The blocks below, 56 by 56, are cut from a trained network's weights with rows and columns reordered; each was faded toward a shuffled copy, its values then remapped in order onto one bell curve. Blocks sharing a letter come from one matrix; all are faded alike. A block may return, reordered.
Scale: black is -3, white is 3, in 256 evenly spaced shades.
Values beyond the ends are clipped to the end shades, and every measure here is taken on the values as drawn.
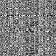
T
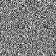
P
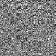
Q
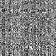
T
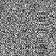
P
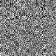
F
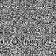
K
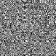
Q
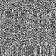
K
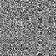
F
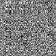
F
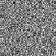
P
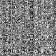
T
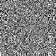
F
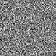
P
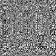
F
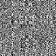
Q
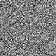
K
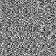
P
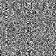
Q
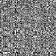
F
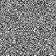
P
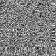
P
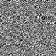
P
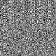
Q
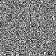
K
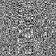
Q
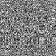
P
